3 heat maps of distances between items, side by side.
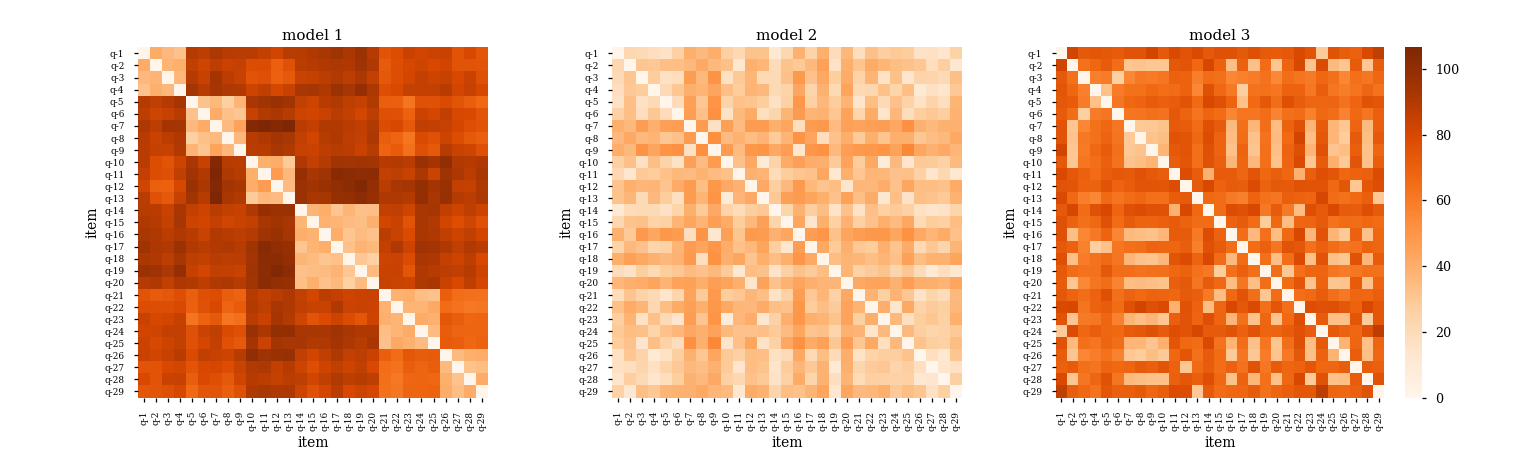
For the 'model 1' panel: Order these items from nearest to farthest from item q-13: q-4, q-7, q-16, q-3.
q-3, q-4, q-16, q-7
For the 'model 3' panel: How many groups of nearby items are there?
8
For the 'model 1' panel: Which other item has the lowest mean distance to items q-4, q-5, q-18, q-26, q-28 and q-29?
q-27
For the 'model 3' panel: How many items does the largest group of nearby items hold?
12
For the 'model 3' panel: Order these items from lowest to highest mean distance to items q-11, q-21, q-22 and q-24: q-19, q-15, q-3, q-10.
q-19, q-15, q-3, q-10
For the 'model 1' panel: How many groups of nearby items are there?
6
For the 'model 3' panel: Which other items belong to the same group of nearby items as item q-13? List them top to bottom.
q-29
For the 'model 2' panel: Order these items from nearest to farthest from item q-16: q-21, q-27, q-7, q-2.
q-7, q-2, q-27, q-21
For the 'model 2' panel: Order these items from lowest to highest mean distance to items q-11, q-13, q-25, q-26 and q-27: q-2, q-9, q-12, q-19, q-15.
q-19, q-2, q-15, q-12, q-9
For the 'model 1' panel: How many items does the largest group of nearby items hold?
7
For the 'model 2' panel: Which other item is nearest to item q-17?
q-15
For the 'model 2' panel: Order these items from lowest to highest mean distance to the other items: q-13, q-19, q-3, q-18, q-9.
q-19, q-3, q-13, q-18, q-9
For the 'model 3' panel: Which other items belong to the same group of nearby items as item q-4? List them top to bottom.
q-5, q-17
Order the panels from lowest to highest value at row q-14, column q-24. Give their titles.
model 2, model 3, model 1
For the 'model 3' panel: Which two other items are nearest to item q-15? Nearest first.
q-19, q-21
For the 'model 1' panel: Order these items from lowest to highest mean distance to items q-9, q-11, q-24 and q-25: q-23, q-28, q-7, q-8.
q-23, q-8, q-28, q-7
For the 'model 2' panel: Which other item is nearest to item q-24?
q-22
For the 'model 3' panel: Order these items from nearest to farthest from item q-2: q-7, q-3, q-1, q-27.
q-7, q-3, q-27, q-1
